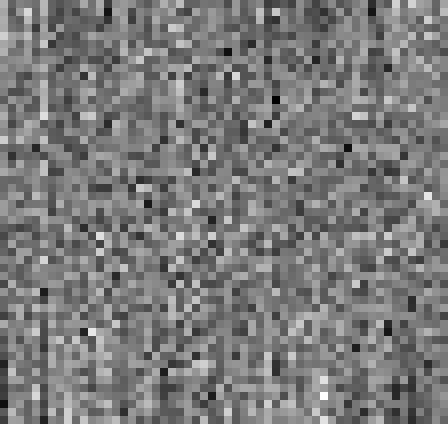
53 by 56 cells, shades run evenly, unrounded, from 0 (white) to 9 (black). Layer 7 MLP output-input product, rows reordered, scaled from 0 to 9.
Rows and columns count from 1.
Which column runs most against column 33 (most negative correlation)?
47
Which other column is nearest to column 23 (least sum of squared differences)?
51
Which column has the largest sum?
21
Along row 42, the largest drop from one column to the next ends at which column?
12
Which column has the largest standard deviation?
6
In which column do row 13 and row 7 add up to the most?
29
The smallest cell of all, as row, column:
50, 41
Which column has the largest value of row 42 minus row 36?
25
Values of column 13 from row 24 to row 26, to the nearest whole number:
7 5 4
